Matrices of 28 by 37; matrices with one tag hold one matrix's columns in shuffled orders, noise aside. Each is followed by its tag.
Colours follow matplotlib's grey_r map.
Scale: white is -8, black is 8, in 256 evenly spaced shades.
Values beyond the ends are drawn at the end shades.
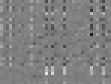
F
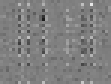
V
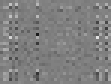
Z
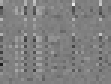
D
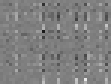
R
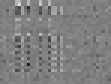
D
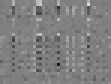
D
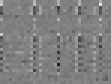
D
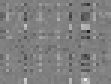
R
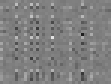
Z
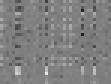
F
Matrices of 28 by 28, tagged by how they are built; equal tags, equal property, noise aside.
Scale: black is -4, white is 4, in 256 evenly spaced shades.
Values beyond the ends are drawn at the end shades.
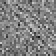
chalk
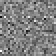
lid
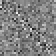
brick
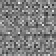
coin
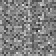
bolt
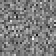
lid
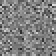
lid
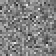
bolt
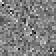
brick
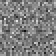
coin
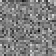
lid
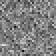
chalk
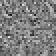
coin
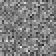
bolt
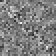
brick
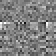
lid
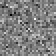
brick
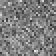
chalk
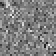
brick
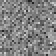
bolt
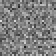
coin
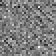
chalk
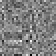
lid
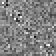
brick
